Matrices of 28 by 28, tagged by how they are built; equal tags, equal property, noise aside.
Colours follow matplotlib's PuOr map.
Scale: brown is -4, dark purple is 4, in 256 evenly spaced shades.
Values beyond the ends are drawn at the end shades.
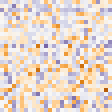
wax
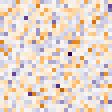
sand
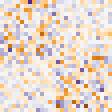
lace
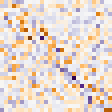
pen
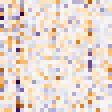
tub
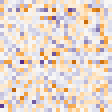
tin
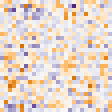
tin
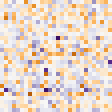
wax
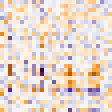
tin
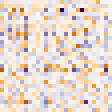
tin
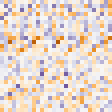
wax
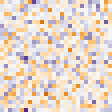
sand
